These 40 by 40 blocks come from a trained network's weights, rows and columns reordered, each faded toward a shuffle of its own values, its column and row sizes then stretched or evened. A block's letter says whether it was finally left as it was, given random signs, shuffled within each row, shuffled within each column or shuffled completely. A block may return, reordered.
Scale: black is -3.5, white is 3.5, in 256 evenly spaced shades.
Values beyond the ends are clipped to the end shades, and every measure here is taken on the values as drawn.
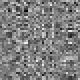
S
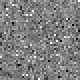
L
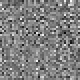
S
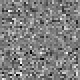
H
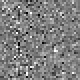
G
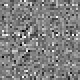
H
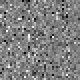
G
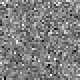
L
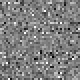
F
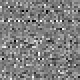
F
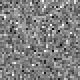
L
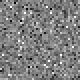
L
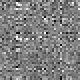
S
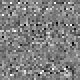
F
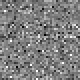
F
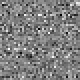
F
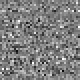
F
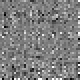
H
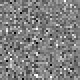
G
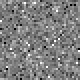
L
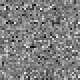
F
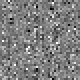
G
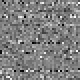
F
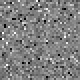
L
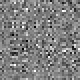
S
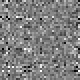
S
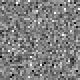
L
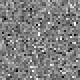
L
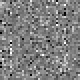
G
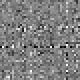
H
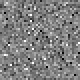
L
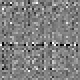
S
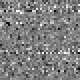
F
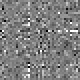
S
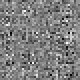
H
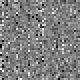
G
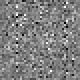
G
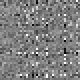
H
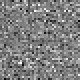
F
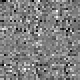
H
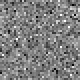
L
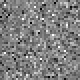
L
